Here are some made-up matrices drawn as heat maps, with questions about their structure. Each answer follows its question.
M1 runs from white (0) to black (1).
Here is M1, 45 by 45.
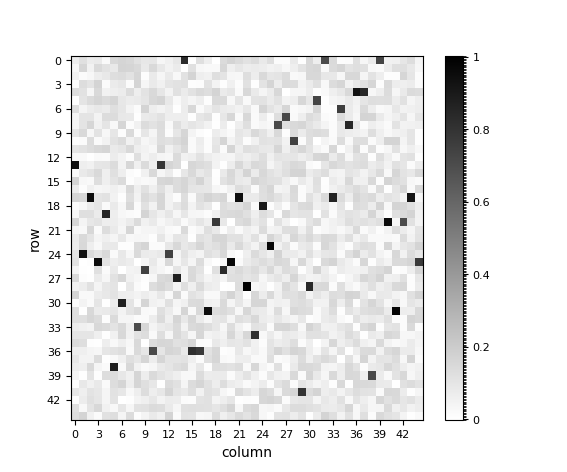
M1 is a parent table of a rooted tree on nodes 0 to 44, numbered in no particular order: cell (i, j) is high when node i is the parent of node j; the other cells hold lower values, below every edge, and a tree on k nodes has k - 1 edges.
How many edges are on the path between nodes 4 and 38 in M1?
8
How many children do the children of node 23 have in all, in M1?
3
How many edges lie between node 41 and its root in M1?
8
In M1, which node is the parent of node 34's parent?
30
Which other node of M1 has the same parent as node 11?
0
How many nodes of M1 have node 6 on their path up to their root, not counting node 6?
12
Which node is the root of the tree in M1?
7
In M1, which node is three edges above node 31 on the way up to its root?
39
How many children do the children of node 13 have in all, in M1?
3
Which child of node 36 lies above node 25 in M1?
10
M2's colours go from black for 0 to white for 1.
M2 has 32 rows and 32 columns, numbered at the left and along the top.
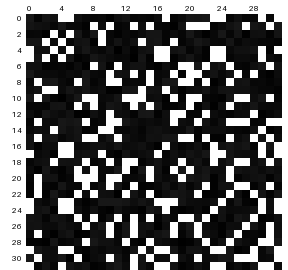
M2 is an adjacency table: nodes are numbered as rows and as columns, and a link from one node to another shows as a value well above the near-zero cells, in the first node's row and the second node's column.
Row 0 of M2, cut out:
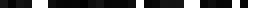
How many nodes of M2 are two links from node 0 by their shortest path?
9
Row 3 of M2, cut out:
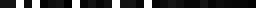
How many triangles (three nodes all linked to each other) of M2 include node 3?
2
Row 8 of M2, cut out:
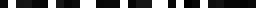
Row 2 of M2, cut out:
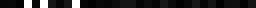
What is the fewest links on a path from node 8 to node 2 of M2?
4
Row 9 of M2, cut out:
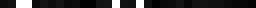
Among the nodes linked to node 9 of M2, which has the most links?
node 17
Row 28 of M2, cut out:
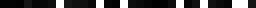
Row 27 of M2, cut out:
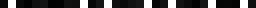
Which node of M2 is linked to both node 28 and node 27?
node 30
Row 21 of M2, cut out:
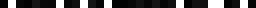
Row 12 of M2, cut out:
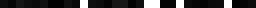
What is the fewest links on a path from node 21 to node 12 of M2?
2
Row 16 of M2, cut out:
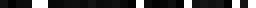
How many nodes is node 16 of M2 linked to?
6
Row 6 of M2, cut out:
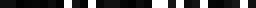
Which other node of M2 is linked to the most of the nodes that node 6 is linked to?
node 15
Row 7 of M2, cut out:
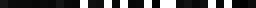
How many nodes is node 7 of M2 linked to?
8
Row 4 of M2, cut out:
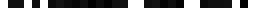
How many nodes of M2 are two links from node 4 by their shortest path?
7
